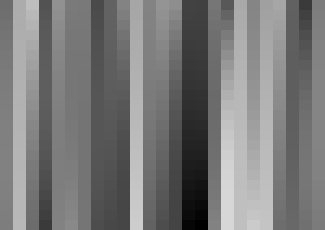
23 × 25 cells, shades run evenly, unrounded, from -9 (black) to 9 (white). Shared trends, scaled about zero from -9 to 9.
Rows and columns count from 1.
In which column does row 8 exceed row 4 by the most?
18
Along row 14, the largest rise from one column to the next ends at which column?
11
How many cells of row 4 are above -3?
21
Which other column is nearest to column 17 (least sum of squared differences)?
7
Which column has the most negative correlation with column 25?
17
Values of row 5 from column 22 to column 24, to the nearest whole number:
2 -2 -3
